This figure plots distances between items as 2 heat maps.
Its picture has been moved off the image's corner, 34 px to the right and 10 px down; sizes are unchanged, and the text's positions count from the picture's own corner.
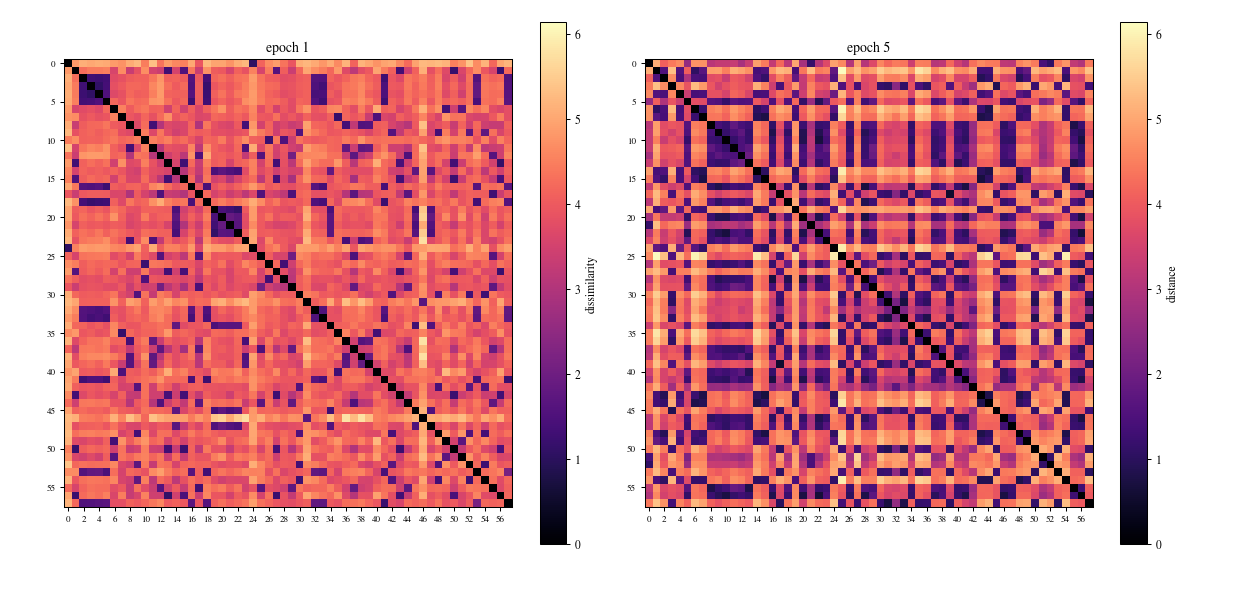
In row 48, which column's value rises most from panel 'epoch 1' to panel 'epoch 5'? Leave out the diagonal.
30
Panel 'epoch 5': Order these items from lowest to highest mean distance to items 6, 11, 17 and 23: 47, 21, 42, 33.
47, 42, 33, 21
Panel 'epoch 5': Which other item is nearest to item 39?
17
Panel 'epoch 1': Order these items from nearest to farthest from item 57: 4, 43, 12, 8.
4, 43, 8, 12
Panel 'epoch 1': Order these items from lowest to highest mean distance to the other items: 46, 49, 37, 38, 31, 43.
43, 37, 38, 49, 31, 46
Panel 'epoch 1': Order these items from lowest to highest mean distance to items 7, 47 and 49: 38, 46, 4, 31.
4, 38, 31, 46
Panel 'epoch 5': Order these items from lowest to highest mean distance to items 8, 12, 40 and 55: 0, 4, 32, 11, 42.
11, 42, 0, 32, 4
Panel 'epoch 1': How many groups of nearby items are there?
11
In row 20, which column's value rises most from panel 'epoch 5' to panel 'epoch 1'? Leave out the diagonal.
46
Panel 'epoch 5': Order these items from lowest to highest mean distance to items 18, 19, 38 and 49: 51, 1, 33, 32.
1, 51, 32, 33
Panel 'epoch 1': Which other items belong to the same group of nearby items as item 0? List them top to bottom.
24
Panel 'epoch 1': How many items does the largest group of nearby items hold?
11
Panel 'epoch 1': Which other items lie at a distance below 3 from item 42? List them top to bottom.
9, 30, 48, 52, 54
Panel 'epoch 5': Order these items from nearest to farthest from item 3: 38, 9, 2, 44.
9, 38, 2, 44
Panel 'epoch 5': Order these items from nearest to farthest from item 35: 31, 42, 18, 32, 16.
31, 32, 42, 16, 18
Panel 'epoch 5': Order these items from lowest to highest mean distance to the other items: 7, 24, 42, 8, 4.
8, 42, 4, 7, 24
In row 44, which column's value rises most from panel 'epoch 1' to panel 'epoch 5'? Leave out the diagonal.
25
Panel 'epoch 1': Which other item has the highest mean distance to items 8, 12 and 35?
46
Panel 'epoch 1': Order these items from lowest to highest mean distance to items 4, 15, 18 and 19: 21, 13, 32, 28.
32, 21, 13, 28
